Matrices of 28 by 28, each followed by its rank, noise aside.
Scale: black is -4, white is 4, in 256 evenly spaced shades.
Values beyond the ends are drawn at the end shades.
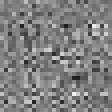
five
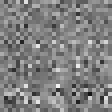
five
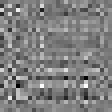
two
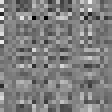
two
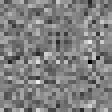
four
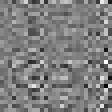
two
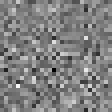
five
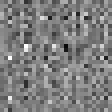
four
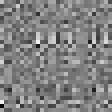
four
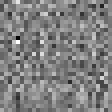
five
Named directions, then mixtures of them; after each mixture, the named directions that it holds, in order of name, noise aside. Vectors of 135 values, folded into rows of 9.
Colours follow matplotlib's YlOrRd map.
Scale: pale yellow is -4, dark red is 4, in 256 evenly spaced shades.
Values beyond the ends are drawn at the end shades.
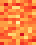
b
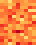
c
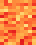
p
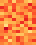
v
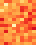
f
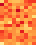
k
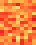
b, f, p.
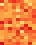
k.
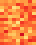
b, f.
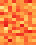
v.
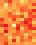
f.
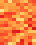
c, f, p.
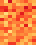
p, v.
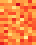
b, c, f.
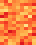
p.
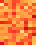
k, p.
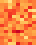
c.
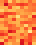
b, p.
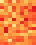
f, v.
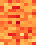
b.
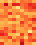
b, p, v.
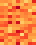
b, c.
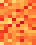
f, k, v.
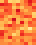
b, k.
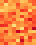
c, f, p.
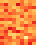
b, c, v.
